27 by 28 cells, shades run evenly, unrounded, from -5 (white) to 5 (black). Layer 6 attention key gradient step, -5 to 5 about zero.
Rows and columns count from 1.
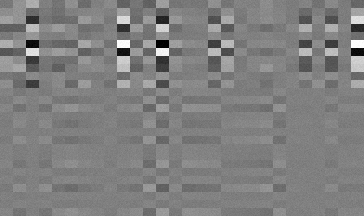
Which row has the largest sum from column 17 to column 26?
6
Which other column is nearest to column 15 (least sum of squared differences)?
16
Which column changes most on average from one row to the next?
13
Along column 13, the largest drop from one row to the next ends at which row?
7
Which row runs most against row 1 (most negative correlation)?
11
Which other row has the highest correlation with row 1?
5
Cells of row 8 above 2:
2
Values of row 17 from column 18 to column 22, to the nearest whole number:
0 0 0 0 0
